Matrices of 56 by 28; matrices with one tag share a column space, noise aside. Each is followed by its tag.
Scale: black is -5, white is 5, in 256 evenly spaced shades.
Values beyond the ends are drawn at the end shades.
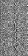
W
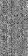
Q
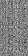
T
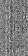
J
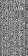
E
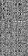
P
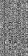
T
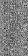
W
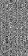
T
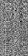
P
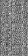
W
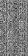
P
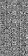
W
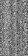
W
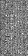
Q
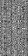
J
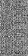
Q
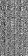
E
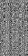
P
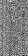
E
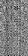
E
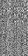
P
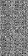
Q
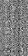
J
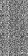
Q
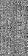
Q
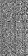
P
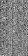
E
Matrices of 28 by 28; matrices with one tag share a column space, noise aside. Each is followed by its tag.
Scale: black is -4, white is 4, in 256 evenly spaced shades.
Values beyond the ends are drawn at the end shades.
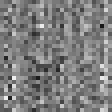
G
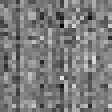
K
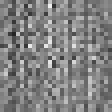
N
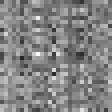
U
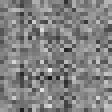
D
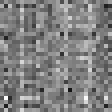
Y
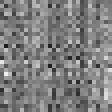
N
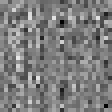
K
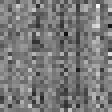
Y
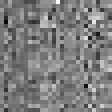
K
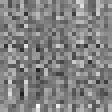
N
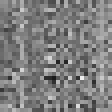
D
